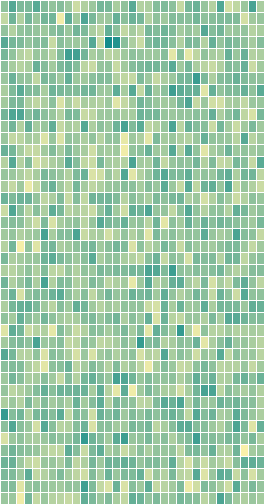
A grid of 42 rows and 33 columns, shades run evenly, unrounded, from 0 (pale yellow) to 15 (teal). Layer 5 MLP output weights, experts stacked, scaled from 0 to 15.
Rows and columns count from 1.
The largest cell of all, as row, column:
4, 14
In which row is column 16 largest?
37
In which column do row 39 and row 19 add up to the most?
16
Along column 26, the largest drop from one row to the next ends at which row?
13
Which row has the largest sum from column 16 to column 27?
23
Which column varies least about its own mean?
33
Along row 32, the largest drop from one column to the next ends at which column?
28
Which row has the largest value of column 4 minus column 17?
24
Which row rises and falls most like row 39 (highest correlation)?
32
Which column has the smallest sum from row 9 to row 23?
5
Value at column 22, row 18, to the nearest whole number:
4
